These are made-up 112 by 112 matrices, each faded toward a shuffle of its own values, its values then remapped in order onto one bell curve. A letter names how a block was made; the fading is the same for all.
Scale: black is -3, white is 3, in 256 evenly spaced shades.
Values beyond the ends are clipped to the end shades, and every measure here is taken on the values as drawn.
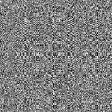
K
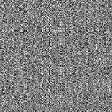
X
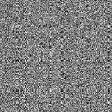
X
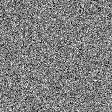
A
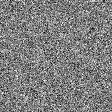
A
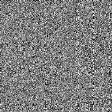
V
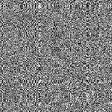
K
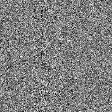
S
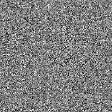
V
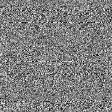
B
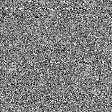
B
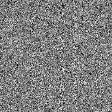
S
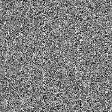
S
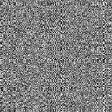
K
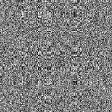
X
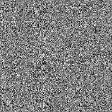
V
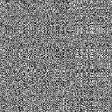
X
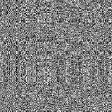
X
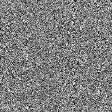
S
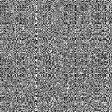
K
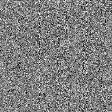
S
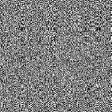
X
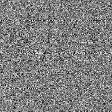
B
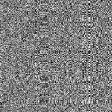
X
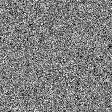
A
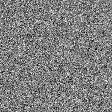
A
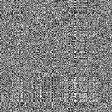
X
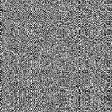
X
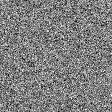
A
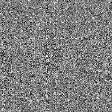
V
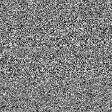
B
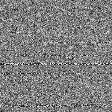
B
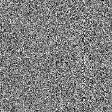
S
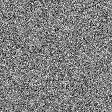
A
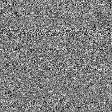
B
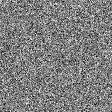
A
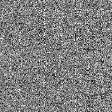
V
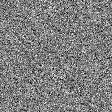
A
